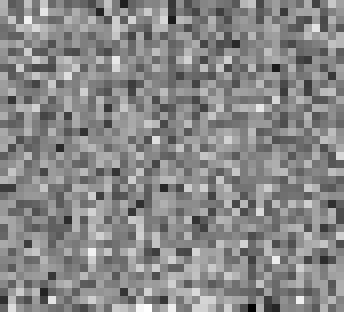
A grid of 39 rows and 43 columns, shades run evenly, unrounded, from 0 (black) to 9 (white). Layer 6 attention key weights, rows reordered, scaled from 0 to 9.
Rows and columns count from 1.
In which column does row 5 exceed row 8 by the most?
39
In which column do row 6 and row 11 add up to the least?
30
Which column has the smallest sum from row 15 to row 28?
9
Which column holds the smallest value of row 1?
16
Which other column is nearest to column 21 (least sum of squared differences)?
1
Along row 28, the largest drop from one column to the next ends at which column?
25
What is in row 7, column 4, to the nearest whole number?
7
